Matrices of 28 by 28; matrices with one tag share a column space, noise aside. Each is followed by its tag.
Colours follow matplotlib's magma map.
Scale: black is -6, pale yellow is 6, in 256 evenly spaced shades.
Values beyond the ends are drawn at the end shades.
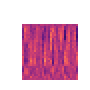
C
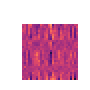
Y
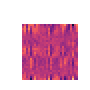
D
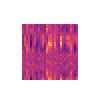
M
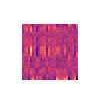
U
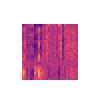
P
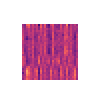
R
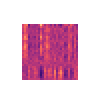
P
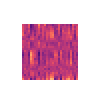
Y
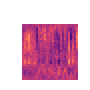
C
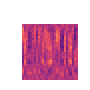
C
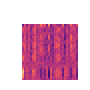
P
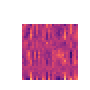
Y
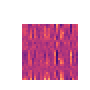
Y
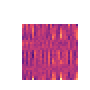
Y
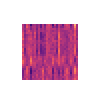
R
